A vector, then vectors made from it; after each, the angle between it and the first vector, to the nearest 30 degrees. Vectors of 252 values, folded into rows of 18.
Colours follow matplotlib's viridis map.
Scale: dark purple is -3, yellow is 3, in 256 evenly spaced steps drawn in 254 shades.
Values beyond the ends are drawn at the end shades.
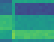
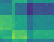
30 degrees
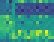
30 degrees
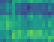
30 degrees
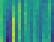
90 degrees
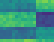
90 degrees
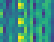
90 degrees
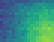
90 degrees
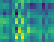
60 degrees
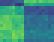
60 degrees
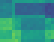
30 degrees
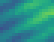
120 degrees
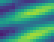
90 degrees
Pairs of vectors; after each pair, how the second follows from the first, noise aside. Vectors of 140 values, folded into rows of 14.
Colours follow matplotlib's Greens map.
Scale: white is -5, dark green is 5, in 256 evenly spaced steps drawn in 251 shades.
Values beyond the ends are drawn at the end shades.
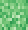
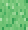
partly zeroed.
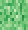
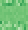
partly zeroed.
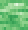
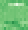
partly zeroed.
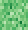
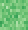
reversed, negated, shrunk.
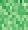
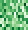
wrapped around, negated, scaled up.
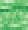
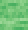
reversed, negated, shrunk.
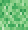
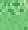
reversed, partly zeroed.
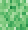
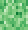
wrapped around.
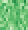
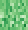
wrapped around.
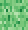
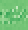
wrapped around, negated, partly zeroed.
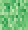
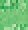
wrapped around, negated, partly zeroed.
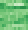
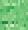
reversed, partly zeroed.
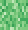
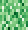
wrapped around, negated, scaled up.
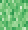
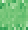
reversed, partly zeroed.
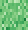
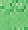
wrapped around, negated, partly zeroed.
